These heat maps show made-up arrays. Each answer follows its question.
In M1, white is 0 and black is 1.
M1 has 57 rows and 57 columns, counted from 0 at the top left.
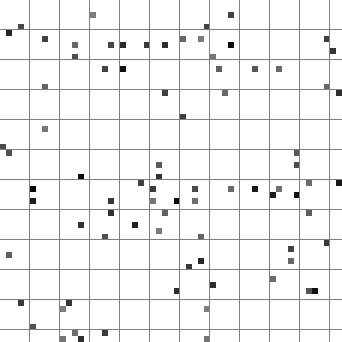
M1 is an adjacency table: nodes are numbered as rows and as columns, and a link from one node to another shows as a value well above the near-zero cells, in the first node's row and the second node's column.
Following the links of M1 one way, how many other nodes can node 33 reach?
10
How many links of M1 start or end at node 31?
7
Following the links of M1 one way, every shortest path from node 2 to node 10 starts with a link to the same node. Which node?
node 15
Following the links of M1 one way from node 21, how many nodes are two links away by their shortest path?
6
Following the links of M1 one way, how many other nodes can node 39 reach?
12
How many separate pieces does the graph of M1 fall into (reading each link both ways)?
4
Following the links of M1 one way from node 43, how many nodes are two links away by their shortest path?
7
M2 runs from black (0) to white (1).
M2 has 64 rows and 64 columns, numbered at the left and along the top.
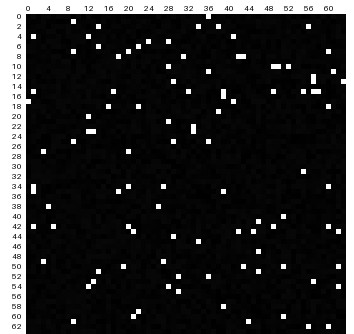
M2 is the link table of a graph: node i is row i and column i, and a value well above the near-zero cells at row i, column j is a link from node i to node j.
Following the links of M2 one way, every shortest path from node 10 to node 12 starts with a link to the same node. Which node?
node 49
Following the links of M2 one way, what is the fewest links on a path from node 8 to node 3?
3
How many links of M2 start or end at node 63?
1
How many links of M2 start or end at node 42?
7
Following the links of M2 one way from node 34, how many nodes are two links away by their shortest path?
5
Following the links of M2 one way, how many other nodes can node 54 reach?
10
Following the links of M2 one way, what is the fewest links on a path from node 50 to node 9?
4
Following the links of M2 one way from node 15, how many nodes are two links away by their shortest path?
6
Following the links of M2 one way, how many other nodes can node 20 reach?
2
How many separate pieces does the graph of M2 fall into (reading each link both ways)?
3
